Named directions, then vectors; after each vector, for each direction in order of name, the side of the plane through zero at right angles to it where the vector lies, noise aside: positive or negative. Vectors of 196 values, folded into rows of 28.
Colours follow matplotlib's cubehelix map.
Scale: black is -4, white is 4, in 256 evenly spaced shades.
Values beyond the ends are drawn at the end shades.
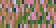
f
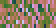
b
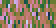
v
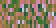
positive, positive, negative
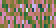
positive, positive, positive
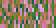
negative, negative, negative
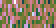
negative, positive, positive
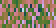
positive, positive, negative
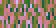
negative, negative, positive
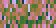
negative, positive, negative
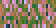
negative, positive, negative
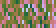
positive, positive, negative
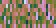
negative, positive, negative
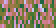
negative, negative, negative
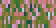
positive, positive, negative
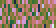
positive, negative, negative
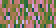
positive, positive, positive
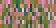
positive, positive, negative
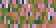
negative, positive, negative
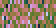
positive, negative, positive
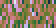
negative, positive, positive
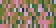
negative, negative, positive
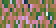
positive, negative, positive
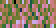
positive, negative, negative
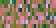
positive, negative, positive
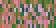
negative, negative, positive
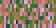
negative, positive, negative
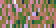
negative, positive, positive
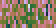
negative, positive, negative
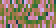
negative, positive, negative
